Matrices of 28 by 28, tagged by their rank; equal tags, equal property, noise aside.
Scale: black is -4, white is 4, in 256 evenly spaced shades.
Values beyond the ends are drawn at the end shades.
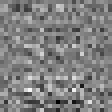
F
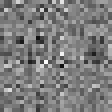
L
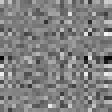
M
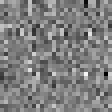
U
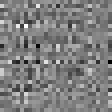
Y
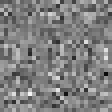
L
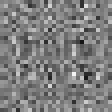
F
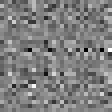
F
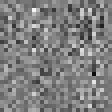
L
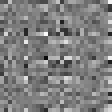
M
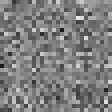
L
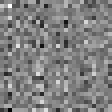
Y
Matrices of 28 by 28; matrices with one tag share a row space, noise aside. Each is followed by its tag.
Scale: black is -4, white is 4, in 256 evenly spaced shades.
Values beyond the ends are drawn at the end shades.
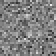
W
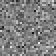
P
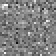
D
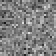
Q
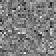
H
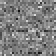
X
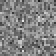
P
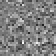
P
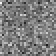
H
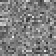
Q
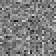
W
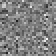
D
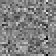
D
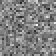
P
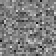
X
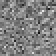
P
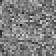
X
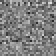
W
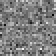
X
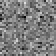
H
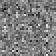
D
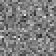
H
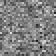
X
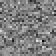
X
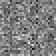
W
